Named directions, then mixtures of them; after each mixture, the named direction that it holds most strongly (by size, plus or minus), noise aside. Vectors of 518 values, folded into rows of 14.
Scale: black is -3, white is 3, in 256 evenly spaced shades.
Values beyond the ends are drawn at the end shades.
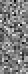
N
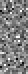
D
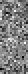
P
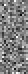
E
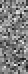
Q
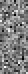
N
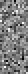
N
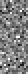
D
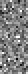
D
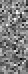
Q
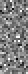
D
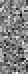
Q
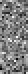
P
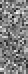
Q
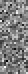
Q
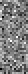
P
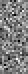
N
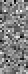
N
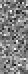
Q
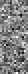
Q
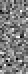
D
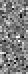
D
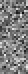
Q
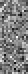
E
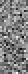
Q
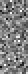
D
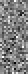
E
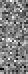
P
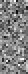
Q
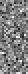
D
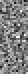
D
